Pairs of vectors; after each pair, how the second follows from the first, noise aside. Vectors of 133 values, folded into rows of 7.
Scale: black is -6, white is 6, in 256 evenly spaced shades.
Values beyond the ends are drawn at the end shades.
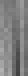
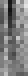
reversed, scaled up.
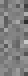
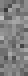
shuffled.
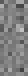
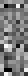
reversed, scaled up.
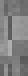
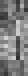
reversed, scaled up.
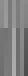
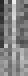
reversed, scaled up.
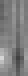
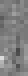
partly zeroed.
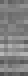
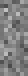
shuffled.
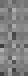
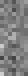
sign-scrambled.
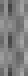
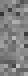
shuffled.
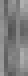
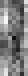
reversed, scaled up.
